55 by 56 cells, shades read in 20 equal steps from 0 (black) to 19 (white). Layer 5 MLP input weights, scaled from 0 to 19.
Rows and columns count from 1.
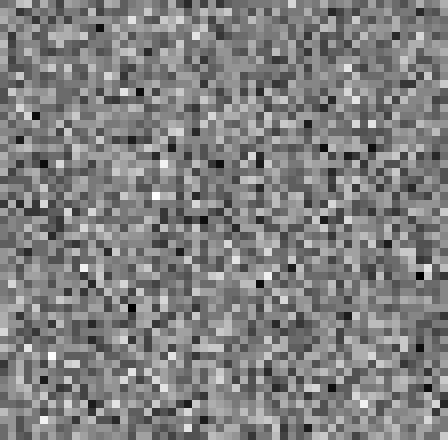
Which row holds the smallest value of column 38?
41
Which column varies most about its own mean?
25
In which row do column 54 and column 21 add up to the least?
31
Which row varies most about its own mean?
51
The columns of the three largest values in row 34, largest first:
11, 54, 19
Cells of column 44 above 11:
13
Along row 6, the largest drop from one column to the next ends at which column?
2
